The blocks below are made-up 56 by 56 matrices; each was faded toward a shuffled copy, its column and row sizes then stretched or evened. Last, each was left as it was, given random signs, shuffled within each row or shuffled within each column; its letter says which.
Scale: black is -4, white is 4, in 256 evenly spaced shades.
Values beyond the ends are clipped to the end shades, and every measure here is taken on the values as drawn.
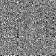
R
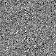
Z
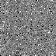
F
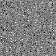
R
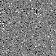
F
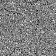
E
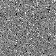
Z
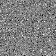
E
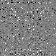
F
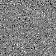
E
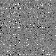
R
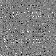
R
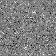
E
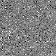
R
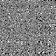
R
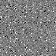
R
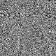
F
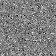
E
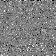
E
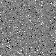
Z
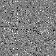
F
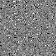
F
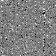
Z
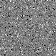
E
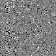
R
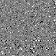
R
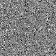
Z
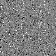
Z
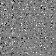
F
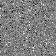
Z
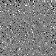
R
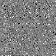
R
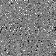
F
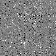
F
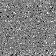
E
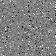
Z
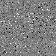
E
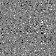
F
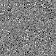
F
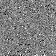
E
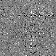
R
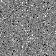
Z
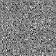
R
